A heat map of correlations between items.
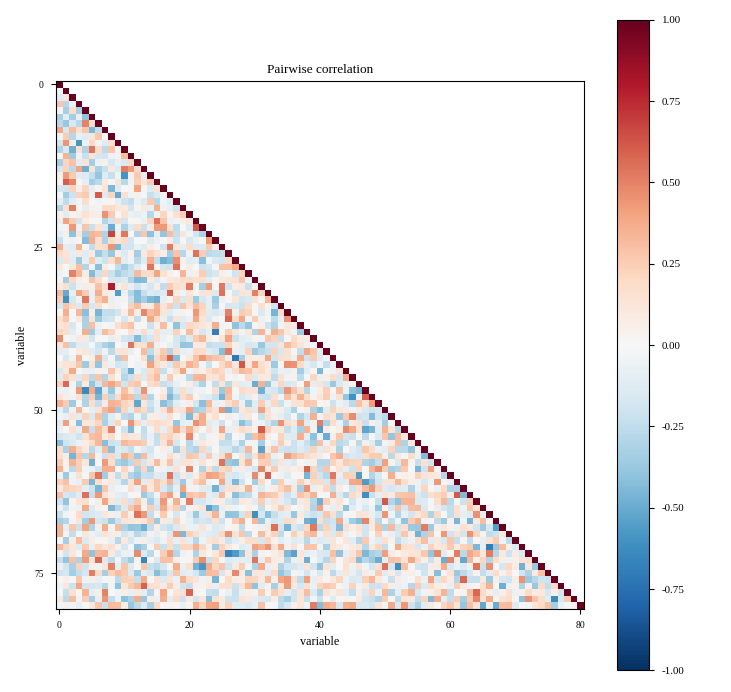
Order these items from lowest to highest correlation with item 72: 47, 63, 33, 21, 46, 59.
47, 21, 59, 33, 46, 63
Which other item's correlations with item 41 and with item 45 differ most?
48
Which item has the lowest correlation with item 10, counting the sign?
14
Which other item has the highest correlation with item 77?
13
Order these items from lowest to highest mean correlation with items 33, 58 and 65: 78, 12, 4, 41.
41, 12, 78, 4
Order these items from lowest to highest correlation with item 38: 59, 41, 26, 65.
65, 26, 41, 59
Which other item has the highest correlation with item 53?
31
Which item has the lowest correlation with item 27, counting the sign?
42
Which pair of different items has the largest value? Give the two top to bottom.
8, 31
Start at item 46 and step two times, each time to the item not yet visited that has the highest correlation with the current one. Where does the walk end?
15
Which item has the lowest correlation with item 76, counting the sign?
79
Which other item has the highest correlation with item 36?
26
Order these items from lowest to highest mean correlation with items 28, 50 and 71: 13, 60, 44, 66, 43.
66, 13, 60, 44, 43
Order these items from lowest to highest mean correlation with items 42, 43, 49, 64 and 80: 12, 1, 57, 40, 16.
40, 12, 1, 16, 57
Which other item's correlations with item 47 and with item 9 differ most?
3
